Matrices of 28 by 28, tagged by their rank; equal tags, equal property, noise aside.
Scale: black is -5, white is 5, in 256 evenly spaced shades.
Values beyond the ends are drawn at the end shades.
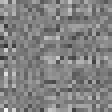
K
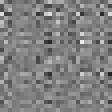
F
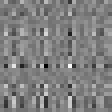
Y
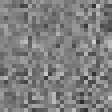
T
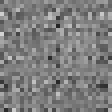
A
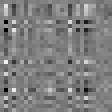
Y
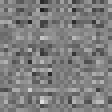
K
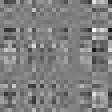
F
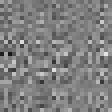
A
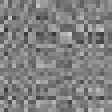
F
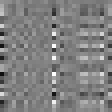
Y
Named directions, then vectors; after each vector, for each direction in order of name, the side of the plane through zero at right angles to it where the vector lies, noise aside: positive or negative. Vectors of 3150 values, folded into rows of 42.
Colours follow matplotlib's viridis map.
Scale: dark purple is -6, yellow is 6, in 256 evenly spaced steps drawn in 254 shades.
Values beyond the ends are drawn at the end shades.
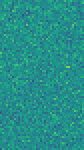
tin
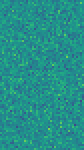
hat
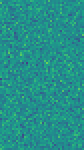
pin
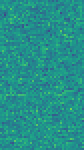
positive, negative, negative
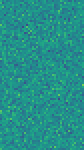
positive, positive, negative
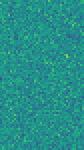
positive, positive, positive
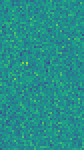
positive, negative, positive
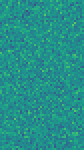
negative, positive, positive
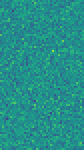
negative, positive, negative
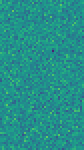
positive, positive, positive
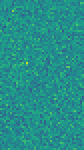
positive, negative, positive
